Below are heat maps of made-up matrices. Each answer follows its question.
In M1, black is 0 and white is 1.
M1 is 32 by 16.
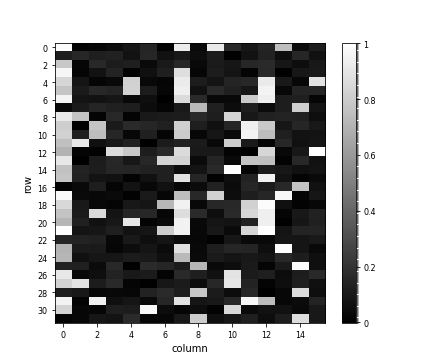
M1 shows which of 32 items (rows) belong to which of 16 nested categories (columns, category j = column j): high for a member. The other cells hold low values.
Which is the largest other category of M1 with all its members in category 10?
1
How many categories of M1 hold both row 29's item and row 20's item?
3
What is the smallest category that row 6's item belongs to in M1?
11
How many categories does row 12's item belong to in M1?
6
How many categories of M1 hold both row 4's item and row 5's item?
4
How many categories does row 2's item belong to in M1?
1
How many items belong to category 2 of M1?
4
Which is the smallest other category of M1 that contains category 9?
13
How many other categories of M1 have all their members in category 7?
9
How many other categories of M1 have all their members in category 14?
1
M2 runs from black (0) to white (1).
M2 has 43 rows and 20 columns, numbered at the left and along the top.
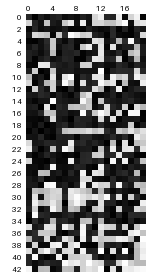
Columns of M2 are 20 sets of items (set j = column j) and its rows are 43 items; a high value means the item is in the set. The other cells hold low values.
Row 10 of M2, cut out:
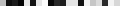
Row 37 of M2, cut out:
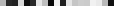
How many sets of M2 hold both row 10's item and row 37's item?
9
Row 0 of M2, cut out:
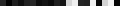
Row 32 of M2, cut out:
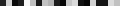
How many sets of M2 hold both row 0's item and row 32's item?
4
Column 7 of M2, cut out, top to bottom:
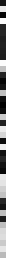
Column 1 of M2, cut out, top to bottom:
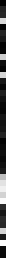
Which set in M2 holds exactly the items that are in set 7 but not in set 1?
16
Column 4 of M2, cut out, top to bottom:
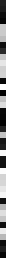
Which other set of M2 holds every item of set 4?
12
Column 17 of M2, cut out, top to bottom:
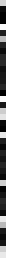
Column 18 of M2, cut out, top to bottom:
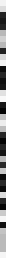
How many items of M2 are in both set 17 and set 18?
7
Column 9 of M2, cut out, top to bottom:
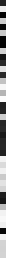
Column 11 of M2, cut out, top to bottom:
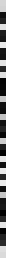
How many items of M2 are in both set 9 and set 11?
9
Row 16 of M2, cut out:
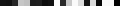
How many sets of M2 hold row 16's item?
9
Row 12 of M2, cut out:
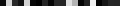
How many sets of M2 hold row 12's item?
5
